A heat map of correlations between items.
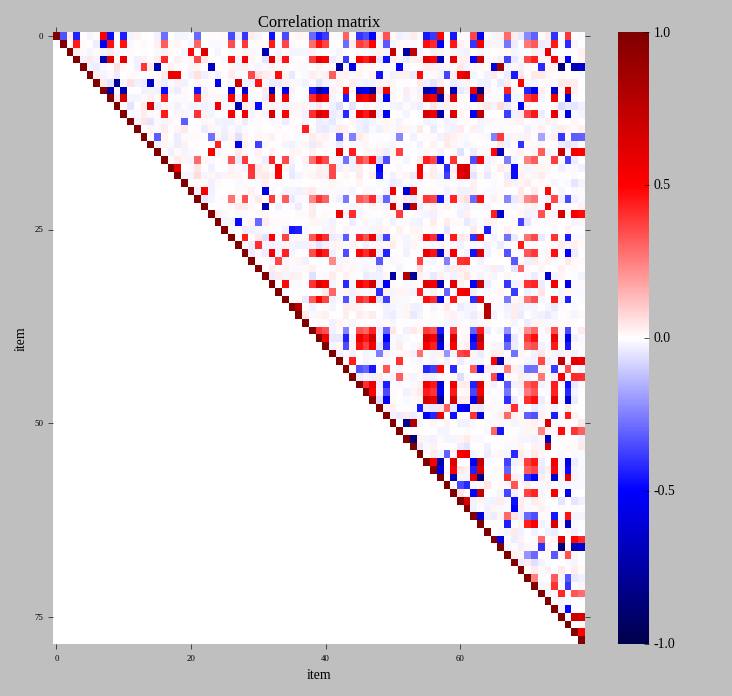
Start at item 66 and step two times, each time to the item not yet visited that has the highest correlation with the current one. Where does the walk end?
13
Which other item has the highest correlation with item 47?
63
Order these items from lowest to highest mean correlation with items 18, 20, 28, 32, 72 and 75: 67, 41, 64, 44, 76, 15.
76, 67, 64, 41, 44, 15
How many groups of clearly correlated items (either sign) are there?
8
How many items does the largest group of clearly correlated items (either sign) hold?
31
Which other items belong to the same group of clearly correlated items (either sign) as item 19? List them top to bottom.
11
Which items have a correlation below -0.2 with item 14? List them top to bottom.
6, 27, 30, 69
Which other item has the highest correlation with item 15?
75
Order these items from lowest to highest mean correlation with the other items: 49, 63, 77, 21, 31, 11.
49, 31, 11, 77, 21, 63
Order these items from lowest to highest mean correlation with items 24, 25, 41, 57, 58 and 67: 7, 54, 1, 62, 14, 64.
1, 64, 54, 14, 62, 7
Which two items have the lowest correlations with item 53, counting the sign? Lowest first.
52, 31
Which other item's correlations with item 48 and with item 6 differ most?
9
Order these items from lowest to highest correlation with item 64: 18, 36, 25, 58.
25, 18, 58, 36
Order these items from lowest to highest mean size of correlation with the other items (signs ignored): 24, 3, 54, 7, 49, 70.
24, 54, 70, 49, 3, 7
